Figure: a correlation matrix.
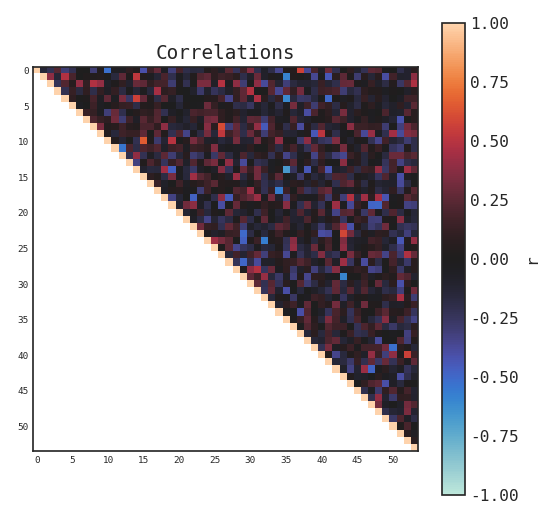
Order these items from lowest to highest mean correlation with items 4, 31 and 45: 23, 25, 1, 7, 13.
13, 23, 25, 7, 1
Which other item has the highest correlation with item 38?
10
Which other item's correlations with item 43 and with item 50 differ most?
23
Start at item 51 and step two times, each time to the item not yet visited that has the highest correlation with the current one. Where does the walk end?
29
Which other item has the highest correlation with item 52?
40
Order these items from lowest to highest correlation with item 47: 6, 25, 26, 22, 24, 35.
22, 35, 6, 25, 24, 26
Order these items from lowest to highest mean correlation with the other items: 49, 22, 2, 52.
49, 22, 52, 2
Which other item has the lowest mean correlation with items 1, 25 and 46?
35
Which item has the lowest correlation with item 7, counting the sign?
51
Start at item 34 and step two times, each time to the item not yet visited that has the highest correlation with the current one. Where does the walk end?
15
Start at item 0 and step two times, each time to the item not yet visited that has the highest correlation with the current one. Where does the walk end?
3
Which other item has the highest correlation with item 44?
18
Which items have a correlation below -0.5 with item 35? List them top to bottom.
1, 4, 14
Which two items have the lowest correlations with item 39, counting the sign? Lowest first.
50, 9
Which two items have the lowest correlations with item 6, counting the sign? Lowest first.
38, 10
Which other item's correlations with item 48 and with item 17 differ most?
34
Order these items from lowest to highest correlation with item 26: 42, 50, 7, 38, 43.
42, 38, 43, 7, 50
